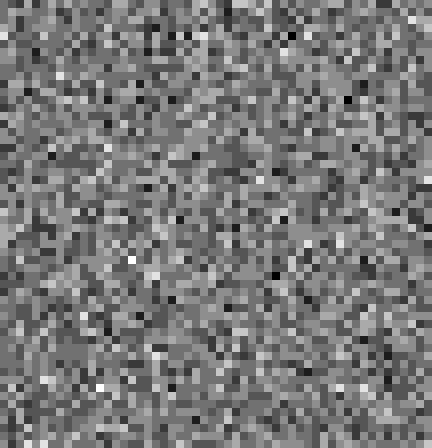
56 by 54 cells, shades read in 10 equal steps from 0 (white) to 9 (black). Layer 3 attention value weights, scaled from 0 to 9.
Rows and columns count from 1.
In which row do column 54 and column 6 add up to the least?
56
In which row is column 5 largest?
7
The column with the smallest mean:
26
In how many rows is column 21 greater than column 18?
21
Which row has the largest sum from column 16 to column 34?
4
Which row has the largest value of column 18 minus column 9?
13
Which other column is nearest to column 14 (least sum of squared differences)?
48
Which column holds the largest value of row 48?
49
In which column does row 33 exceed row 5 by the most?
39
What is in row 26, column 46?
2
